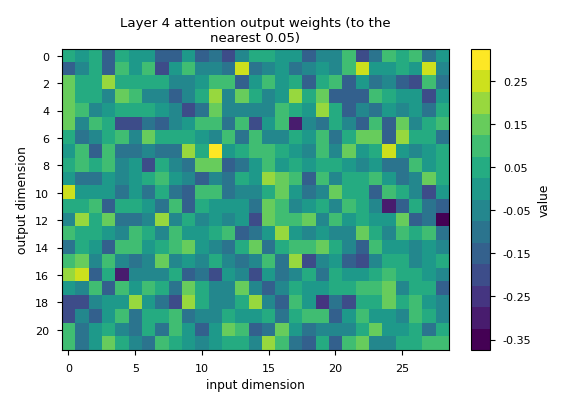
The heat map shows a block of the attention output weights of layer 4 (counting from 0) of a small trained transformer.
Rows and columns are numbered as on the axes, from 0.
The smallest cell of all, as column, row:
28, 12
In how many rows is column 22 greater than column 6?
11
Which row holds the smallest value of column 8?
18
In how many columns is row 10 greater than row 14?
12
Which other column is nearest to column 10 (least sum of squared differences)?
2
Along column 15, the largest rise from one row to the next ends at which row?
21
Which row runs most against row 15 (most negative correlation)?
1
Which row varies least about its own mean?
13
